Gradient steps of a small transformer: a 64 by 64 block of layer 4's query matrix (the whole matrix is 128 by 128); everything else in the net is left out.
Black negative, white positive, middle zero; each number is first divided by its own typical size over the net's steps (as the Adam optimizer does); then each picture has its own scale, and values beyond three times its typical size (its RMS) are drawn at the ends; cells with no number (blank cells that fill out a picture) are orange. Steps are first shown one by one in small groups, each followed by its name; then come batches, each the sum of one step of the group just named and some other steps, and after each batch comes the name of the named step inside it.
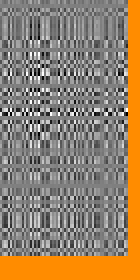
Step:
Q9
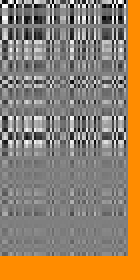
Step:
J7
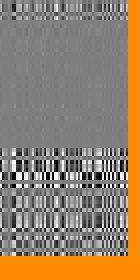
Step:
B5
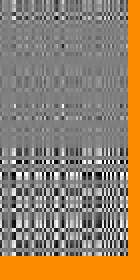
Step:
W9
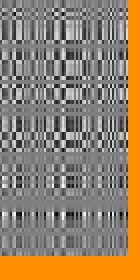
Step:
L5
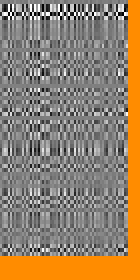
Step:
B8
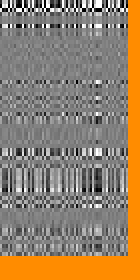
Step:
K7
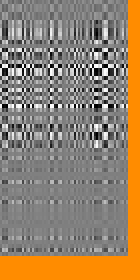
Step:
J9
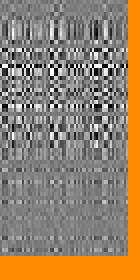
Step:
J9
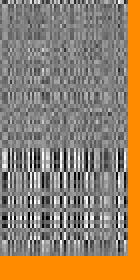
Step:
Q9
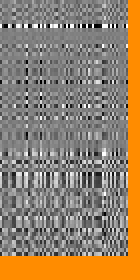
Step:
W9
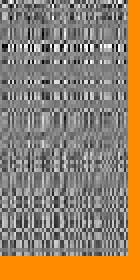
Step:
J7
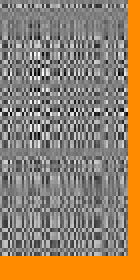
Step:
Q9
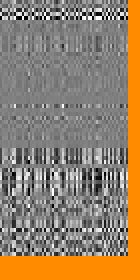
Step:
W9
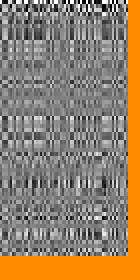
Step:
J7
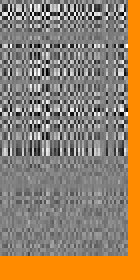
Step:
B8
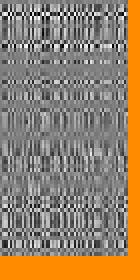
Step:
B8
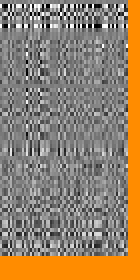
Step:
B8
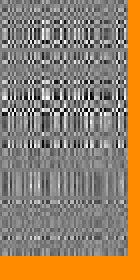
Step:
Q9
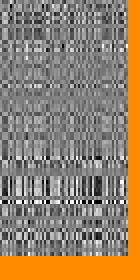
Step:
J7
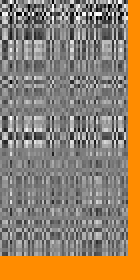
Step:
J7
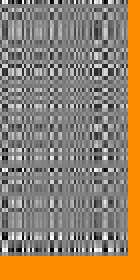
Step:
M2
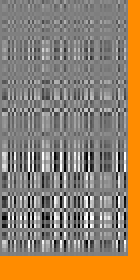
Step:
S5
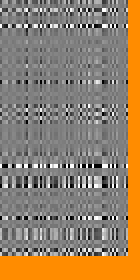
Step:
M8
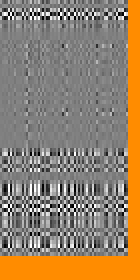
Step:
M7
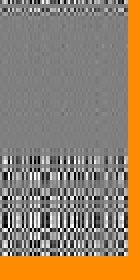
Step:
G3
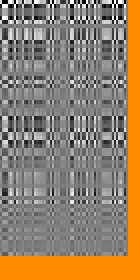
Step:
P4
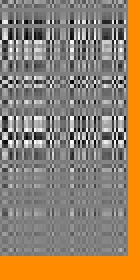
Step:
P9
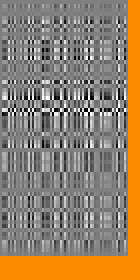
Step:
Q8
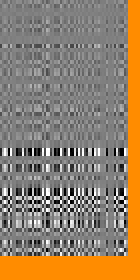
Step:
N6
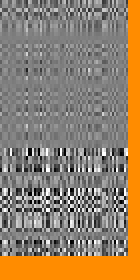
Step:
N6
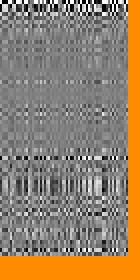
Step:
P4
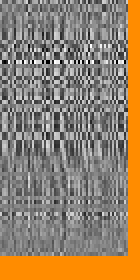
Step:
N6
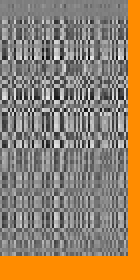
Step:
Q8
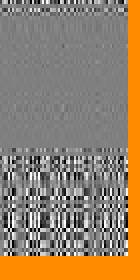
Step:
G3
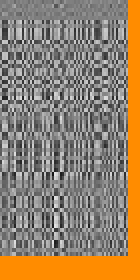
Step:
S5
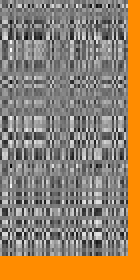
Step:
P9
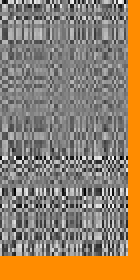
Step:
P4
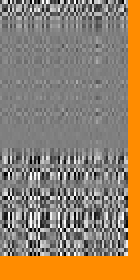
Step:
G3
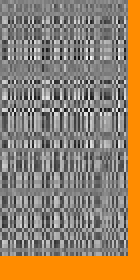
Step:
Q8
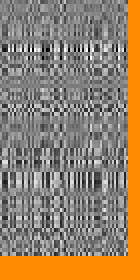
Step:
Q8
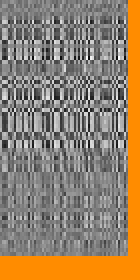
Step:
Q8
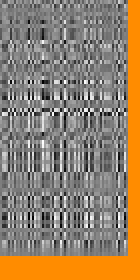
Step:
S5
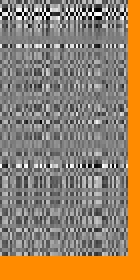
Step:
M8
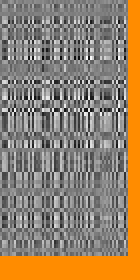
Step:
Q8
